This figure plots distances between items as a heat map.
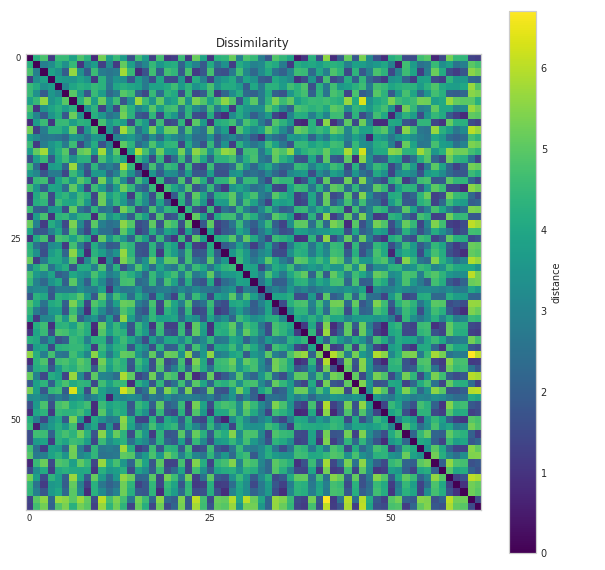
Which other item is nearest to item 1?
51
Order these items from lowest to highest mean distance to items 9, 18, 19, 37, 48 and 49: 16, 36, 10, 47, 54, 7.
47, 16, 36, 54, 7, 10
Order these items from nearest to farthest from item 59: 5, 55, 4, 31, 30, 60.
60, 31, 5, 55, 30, 4
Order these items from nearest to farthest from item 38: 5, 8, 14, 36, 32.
14, 32, 36, 8, 5
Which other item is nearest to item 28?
10
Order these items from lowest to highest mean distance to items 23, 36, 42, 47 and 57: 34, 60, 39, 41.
60, 39, 34, 41
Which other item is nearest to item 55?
31
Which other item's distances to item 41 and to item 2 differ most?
15
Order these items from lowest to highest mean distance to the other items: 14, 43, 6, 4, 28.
14, 43, 28, 4, 6
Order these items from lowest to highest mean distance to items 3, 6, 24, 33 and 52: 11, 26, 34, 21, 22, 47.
22, 47, 11, 26, 21, 34
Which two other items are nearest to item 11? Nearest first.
47, 32
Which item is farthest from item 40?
41
